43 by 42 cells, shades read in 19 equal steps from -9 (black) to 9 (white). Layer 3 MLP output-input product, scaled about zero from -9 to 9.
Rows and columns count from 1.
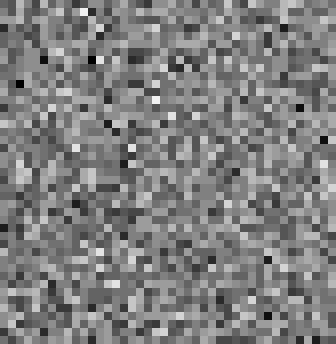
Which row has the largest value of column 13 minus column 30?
32
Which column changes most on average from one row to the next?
34
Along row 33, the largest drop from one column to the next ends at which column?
18
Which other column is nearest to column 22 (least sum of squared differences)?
25
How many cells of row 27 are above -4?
33
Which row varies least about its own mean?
10
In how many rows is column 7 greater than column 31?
16
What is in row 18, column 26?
5
